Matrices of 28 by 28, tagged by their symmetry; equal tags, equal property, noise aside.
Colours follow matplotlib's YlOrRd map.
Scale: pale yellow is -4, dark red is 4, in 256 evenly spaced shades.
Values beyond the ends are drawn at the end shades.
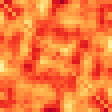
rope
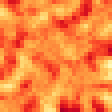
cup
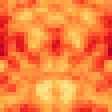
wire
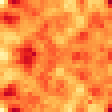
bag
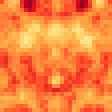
wire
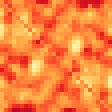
rope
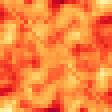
rope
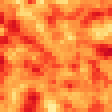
cup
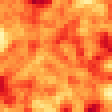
cup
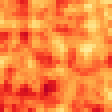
cup
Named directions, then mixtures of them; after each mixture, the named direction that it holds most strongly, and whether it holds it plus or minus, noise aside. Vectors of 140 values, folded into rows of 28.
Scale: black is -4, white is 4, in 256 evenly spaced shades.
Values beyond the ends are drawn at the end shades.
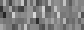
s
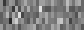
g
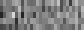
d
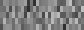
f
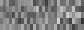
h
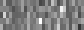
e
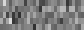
g, minus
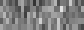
e, plus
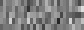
h, minus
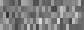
h, plus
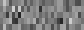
g, minus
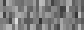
e, minus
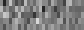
s, minus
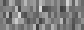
g, plus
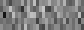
s, plus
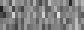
s, plus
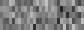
h, minus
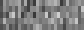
d, plus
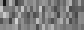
g, plus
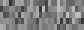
h, plus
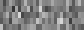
g, plus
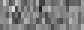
g, minus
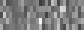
e, plus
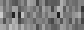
d, minus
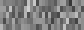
f, minus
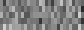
e, minus
